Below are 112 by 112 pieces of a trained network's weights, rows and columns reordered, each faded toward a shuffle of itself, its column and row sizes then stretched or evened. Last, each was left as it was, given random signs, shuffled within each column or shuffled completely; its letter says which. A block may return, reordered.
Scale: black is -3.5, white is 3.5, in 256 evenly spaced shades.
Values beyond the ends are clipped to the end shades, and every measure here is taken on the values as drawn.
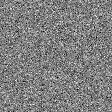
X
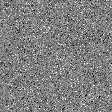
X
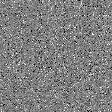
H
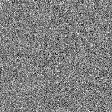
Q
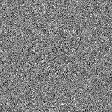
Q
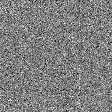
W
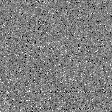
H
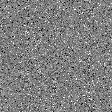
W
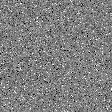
X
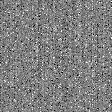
Q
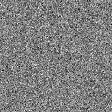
Q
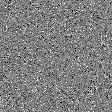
W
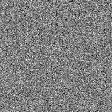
Q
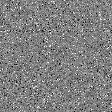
H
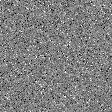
X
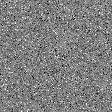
X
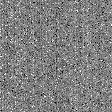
W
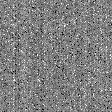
W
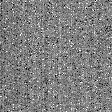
W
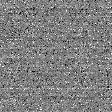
Q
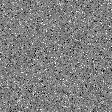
X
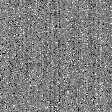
W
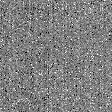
Q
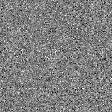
Q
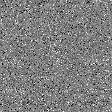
H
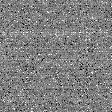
Q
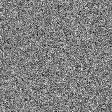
W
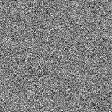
Q
